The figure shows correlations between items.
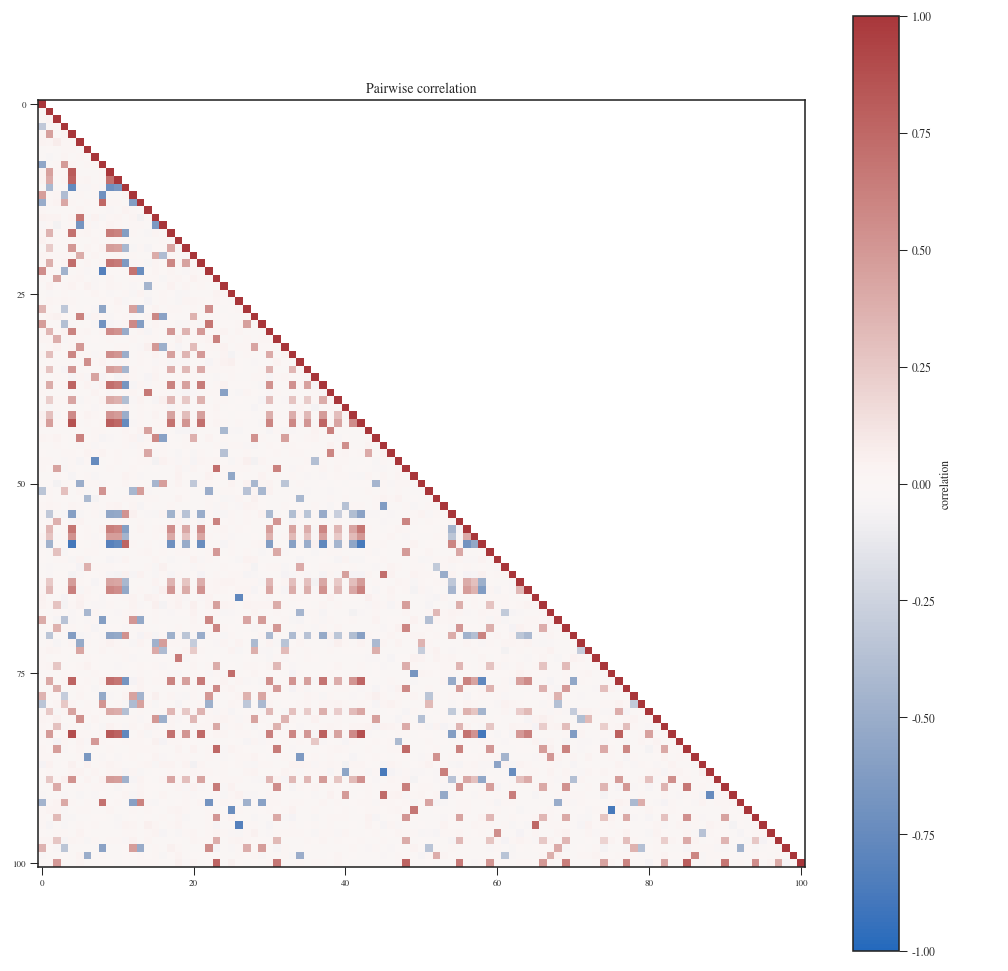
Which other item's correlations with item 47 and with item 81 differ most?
7
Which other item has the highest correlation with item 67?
86
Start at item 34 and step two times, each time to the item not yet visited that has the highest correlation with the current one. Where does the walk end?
61
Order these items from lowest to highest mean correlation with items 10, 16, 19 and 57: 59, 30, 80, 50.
59, 50, 80, 30
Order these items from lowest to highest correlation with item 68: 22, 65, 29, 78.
65, 78, 29, 22
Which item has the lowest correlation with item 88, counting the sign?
45
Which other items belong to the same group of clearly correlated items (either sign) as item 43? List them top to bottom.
14, 24, 38, 46
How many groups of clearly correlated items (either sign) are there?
12
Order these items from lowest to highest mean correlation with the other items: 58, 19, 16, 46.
58, 16, 46, 19
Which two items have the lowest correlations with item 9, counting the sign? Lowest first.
58, 11
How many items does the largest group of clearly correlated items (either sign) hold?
26
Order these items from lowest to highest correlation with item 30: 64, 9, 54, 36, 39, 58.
58, 54, 36, 39, 64, 9
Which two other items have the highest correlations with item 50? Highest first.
16, 71
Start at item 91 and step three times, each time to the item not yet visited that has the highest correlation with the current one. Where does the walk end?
40
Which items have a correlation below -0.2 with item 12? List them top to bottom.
3, 8, 13, 51, 79, 92
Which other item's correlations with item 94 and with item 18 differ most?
73
